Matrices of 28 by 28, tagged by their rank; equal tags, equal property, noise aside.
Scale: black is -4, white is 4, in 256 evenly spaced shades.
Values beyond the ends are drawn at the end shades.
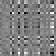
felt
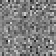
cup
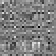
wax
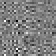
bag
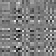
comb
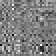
bag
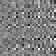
comb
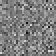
cup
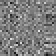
cup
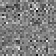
cup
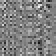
bag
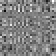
bag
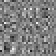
bag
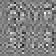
bag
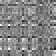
comb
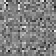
cup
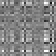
felt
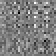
bag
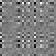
felt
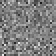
wax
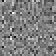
wax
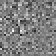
cup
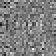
cup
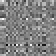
comb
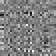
wax
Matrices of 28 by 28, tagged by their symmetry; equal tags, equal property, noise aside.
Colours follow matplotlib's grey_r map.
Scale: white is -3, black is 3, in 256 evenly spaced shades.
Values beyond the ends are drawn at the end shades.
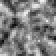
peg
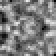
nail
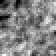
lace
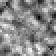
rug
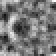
nail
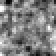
peg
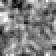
peg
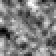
peg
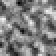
peg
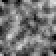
rug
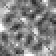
rug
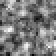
rug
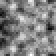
nail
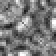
lace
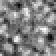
rug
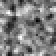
peg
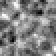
lace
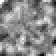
lace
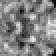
nail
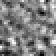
peg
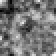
lace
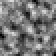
lace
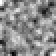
rug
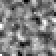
peg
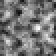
nail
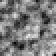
lace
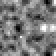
nail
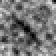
rug
